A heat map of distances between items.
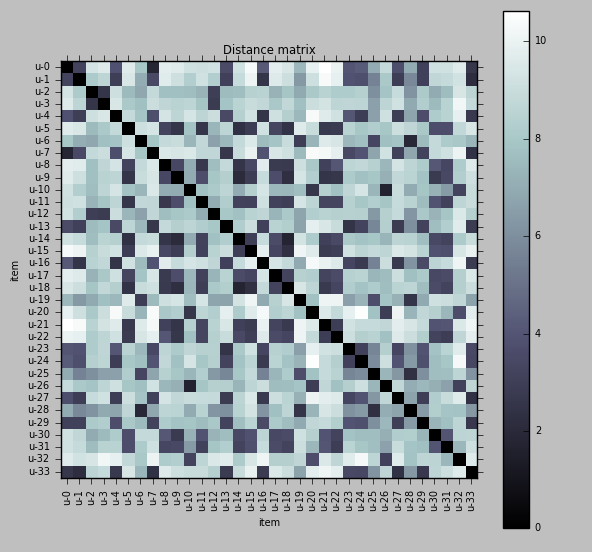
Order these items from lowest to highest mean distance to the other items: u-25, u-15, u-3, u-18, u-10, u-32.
u-18, u-25, u-15, u-10, u-3, u-32
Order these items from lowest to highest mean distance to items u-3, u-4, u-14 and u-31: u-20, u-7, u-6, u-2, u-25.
u-2, u-25, u-7, u-6, u-20
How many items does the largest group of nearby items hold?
12
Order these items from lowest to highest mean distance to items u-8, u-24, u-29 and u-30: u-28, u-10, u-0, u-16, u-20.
u-16, u-0, u-28, u-10, u-20
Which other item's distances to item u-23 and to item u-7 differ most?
u-0
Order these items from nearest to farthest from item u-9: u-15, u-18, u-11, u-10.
u-18, u-15, u-11, u-10
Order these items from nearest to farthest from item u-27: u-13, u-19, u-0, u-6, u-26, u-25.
u-13, u-0, u-25, u-19, u-6, u-26
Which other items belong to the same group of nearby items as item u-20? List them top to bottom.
u-10, u-26, u-32
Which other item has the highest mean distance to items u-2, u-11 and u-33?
u-32
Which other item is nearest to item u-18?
u-14
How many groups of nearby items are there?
5
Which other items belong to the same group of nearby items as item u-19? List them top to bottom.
u-6, u-25, u-28
